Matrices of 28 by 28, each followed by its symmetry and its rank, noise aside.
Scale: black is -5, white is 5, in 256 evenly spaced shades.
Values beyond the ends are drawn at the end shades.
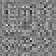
no symmetry, rank three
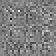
antisymmetric, rank four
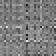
no symmetry, rank three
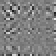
antisymmetric, rank two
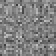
no symmetry, rank three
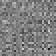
no symmetry, rank three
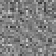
antisymmetric, rank four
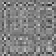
no symmetry, rank two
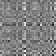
no symmetry, rank two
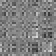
symmetric, rank two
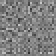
symmetric, rank three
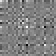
symmetric, rank two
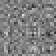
antisymmetric, rank four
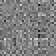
antisymmetric, rank four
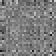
no symmetry, rank three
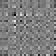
symmetric, rank two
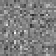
antisymmetric, rank four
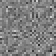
symmetric, rank four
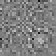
symmetric, rank four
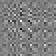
symmetric, rank two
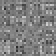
no symmetry, rank three
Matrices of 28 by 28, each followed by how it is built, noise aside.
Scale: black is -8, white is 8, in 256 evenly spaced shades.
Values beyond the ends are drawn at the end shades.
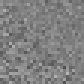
lower triangular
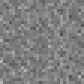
repeating rows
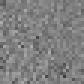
lower triangular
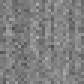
blocks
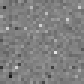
sparse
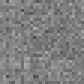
blocks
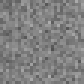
repeating rows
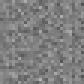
repeating rows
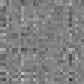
low rank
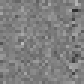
uneven columns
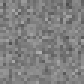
blocks
